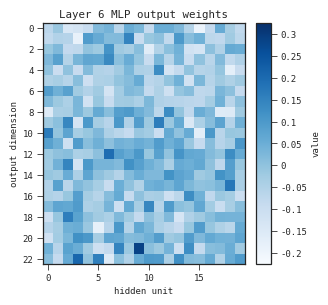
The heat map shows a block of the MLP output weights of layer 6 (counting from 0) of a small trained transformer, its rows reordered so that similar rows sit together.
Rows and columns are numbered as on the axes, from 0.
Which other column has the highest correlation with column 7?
9
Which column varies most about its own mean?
3
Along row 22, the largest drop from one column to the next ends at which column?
6
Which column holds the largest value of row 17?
10
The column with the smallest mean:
15
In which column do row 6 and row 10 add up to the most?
0
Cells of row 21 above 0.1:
3
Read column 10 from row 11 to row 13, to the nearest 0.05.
0.05 0 0.05
